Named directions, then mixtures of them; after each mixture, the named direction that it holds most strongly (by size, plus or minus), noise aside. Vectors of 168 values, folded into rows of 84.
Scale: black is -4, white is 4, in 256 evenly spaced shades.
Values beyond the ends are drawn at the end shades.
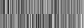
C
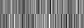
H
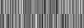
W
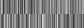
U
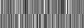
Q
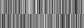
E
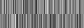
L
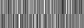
Q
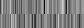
Q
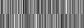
W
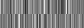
Q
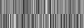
H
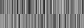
E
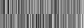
C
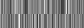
Q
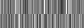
Q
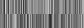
C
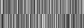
U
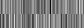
H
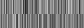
L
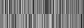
C
